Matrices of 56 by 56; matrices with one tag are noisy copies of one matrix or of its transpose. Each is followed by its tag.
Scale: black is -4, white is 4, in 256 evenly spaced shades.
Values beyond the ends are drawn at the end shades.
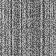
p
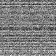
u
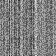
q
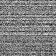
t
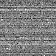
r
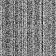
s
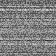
r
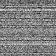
r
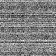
s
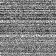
q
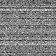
r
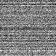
u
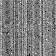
s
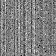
t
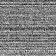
u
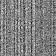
t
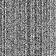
u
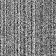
t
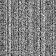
r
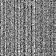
t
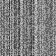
q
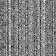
r
